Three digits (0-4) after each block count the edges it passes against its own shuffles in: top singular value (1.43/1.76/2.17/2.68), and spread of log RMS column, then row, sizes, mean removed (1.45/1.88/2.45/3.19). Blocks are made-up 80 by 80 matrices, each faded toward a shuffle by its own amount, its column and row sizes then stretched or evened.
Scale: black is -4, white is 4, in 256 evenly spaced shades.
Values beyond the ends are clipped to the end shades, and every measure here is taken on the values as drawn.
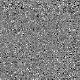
1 2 2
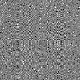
4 2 0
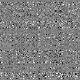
1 2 4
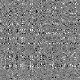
3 2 3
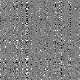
3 4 1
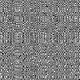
4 2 2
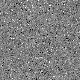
0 0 0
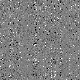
1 3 0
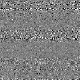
2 1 4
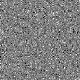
2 1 0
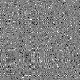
3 0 1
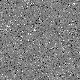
0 0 0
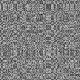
4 1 0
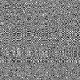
4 0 3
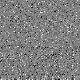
2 0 2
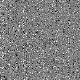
0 2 0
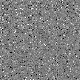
2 0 0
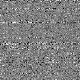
2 0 3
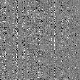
2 4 1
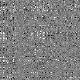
2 3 3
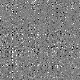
2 2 1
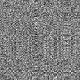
3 1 1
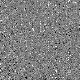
0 2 0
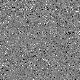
0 0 2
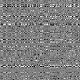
4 0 4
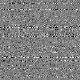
2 1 4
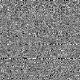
2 1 3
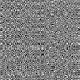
4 1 1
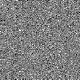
1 0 1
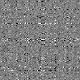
3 2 3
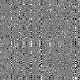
4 3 1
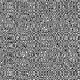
4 1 1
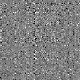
3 2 2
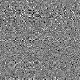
3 1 2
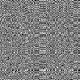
4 1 3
